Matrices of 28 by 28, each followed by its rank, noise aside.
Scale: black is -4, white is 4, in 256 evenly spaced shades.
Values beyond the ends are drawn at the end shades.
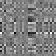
two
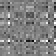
one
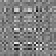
one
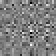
two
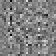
four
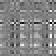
one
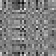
two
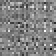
three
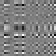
one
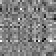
three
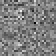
four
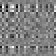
one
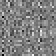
four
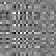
one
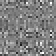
three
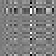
one
